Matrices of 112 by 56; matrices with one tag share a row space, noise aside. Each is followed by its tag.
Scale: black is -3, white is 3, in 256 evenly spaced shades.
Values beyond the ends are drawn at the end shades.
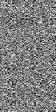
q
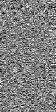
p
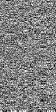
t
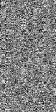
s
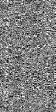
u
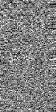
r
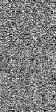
q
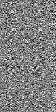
q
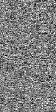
t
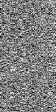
p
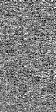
t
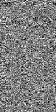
s
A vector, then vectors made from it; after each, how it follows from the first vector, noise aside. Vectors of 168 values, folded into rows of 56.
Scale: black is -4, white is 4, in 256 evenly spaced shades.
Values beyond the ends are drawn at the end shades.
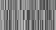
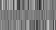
wrapped around, partly zeroed.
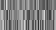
copied.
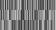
sign-scrambled.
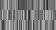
sign-scrambled.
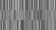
wrapped around, shrunk.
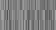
shrunk.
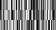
reversed, negated, scaled up.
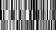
reversed, negated, scaled up.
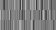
wrapped around, partly zeroed.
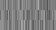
shrunk.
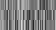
copied.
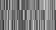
negated.
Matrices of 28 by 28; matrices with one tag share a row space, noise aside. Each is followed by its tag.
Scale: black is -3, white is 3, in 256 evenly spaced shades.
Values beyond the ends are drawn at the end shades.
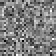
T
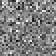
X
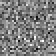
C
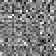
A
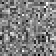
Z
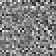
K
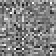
T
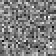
C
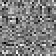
X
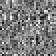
K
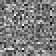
T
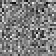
K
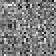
A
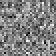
A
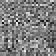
C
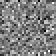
Z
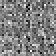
A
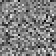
Z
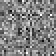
A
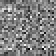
A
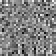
Z
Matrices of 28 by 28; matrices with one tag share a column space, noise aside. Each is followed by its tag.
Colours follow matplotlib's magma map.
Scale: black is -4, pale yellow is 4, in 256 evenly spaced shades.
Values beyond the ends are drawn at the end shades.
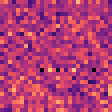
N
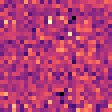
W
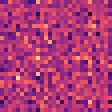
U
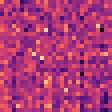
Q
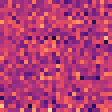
W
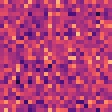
U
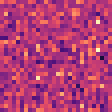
W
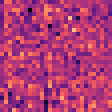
Q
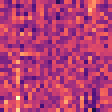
Q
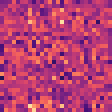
W
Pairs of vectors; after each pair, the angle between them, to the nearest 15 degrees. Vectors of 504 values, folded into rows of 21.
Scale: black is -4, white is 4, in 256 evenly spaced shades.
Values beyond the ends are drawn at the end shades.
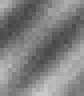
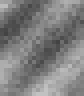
15 degrees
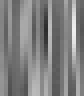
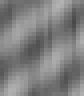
105 degrees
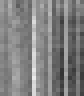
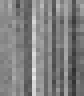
30 degrees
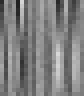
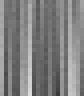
90 degrees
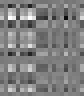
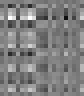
15 degrees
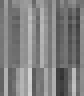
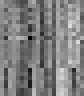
150 degrees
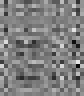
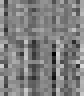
45 degrees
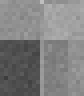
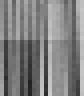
60 degrees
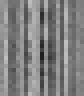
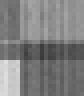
75 degrees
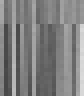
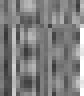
45 degrees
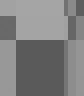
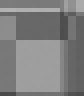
135 degrees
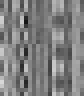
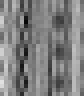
30 degrees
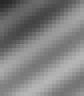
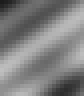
45 degrees
